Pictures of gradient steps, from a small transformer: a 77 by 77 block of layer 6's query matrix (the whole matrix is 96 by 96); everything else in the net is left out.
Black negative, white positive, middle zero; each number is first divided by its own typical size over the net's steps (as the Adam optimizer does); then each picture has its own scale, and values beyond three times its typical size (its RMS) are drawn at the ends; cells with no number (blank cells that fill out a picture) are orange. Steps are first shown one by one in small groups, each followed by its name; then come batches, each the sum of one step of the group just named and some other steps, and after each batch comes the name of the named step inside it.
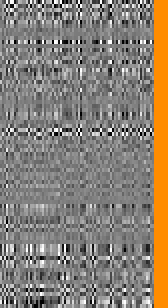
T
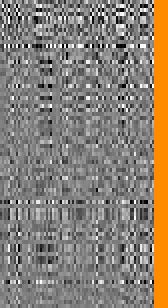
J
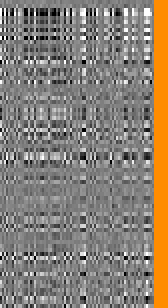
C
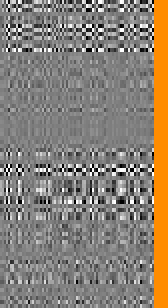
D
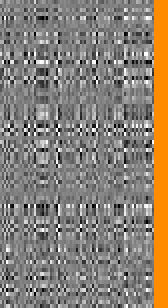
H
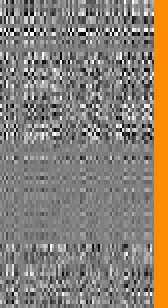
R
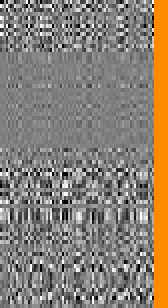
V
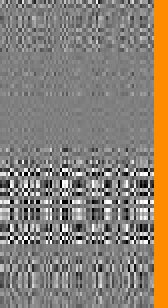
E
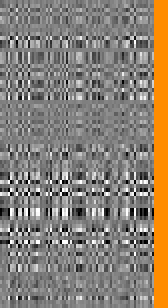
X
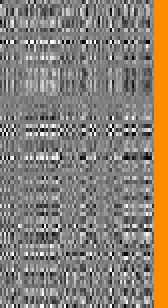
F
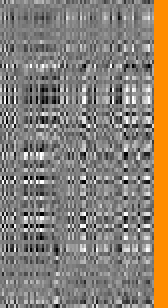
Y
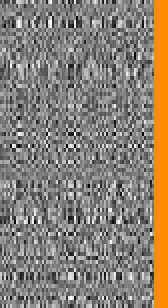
H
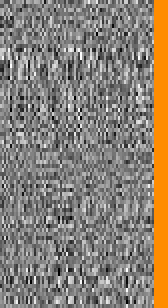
H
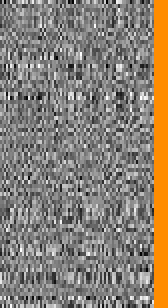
X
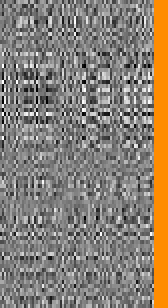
Y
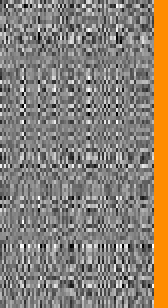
V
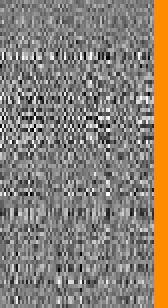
X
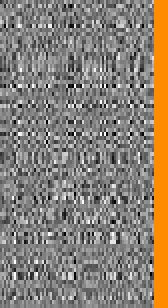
V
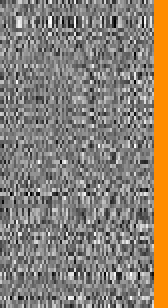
X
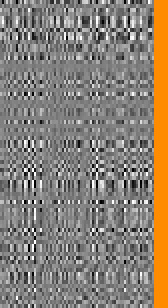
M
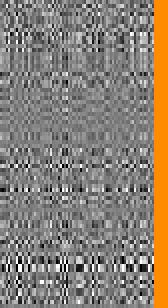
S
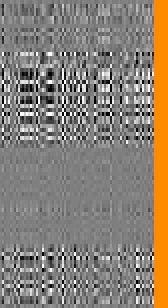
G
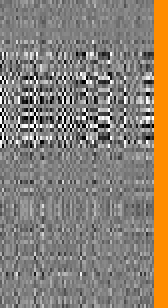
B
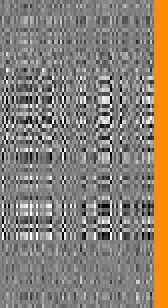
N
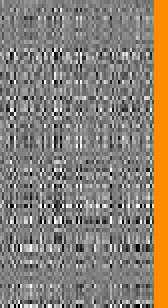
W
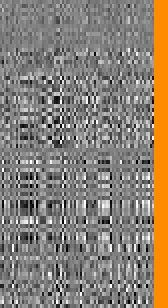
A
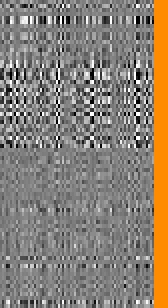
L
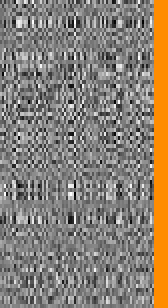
G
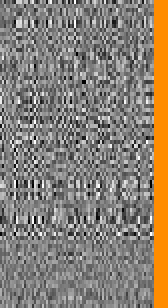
B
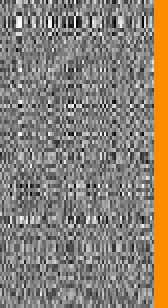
A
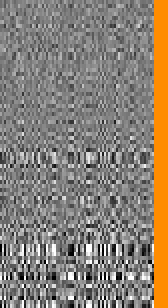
S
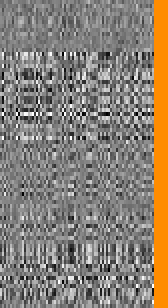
G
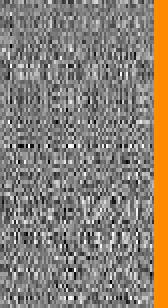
A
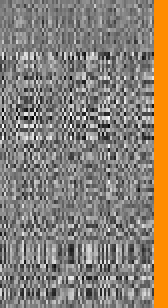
B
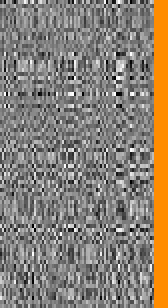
M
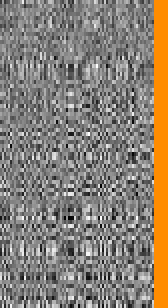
L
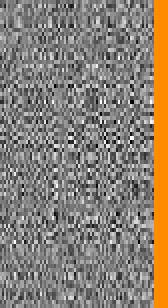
M
